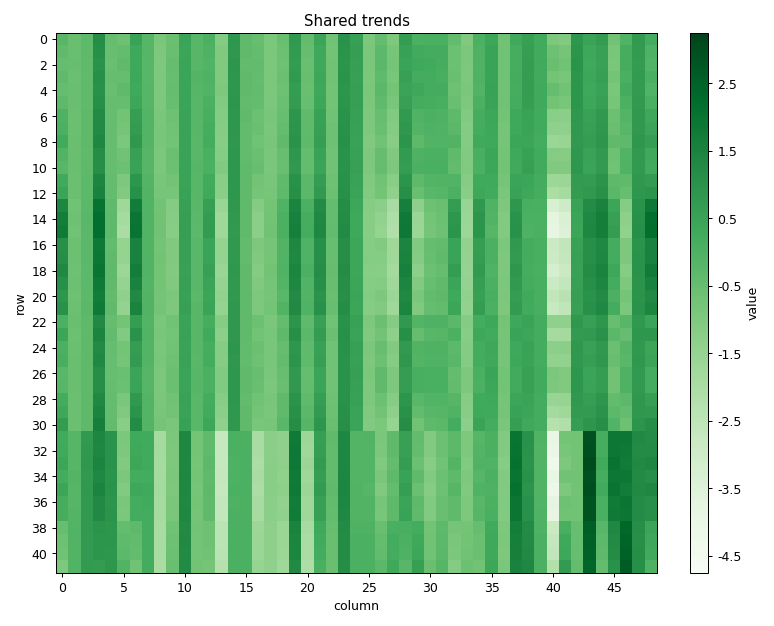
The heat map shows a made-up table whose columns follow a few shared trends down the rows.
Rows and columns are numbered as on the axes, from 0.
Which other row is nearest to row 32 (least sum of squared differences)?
31
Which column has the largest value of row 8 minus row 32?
40
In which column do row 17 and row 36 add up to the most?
43
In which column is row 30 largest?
3
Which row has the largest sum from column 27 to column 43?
41
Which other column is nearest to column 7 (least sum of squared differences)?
15
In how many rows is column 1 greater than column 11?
11
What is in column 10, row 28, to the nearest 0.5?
0.5
